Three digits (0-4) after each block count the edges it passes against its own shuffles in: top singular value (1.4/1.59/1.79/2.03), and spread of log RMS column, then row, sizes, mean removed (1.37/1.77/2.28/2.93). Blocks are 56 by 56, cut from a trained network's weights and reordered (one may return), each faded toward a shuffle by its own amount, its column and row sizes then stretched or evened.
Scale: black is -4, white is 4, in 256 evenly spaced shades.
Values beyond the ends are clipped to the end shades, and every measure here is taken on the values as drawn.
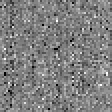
0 2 0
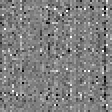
2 3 2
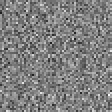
3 0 0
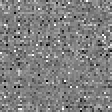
0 1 2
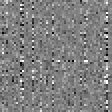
3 4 1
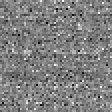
0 0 1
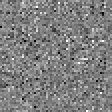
0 2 1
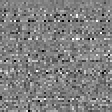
1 0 4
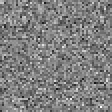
2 0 1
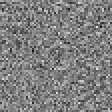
1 0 1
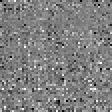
0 0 3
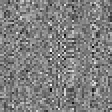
4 3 0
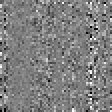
1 4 0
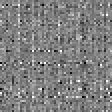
2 1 3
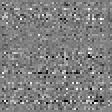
1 2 4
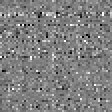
0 0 4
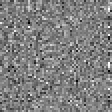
2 2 1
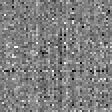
1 1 2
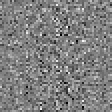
2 3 0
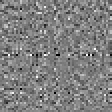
3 2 2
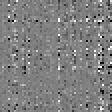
1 4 2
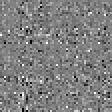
0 3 3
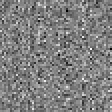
1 2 0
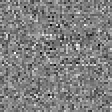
2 0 2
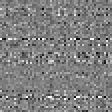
4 1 4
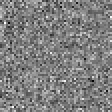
1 1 1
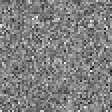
0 1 0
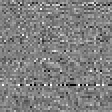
3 0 3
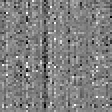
3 3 2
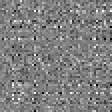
3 2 4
